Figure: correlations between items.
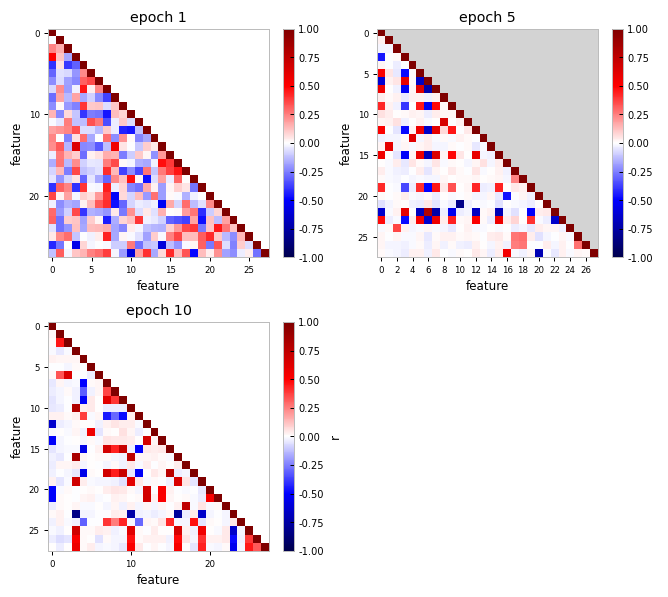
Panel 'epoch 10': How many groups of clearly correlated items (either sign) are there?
6
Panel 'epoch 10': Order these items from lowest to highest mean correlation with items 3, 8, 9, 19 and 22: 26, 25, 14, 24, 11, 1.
11, 1, 14, 24, 26, 25
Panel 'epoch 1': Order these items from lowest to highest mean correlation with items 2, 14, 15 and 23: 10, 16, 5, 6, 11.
6, 5, 10, 16, 11
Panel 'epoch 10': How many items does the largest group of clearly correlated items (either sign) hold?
8
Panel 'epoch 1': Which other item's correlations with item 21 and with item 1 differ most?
14
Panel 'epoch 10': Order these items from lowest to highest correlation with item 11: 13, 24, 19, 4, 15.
15, 24, 13, 19, 4
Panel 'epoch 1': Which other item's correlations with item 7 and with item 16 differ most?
8
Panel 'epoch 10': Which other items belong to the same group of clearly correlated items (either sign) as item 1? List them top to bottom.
2, 6
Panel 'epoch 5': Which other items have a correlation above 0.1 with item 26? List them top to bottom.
17, 18, 25
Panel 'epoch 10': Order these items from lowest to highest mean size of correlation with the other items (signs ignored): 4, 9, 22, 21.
22, 21, 4, 9
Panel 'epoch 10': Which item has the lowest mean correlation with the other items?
23
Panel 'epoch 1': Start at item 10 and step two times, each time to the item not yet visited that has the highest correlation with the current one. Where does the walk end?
24
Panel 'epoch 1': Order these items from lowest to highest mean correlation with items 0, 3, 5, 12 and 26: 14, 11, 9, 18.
9, 18, 11, 14
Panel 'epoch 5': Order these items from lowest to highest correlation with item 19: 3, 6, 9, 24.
6, 3, 24, 9
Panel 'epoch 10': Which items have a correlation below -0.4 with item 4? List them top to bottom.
7, 9, 15, 18
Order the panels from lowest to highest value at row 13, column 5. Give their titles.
epoch 1, epoch 5, epoch 10
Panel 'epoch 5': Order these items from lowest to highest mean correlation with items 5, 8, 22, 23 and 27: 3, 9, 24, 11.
3, 24, 9, 11
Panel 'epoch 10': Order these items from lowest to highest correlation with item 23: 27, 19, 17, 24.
19, 27, 17, 24
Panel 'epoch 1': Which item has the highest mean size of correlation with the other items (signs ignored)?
7
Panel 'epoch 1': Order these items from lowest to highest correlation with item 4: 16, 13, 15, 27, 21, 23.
15, 23, 16, 21, 27, 13
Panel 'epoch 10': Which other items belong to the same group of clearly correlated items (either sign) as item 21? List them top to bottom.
0, 12, 14, 20
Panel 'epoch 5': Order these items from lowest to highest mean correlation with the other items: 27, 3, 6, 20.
6, 3, 20, 27
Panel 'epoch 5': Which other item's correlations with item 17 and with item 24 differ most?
2
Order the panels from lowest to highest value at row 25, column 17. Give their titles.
epoch 10, epoch 1, epoch 5
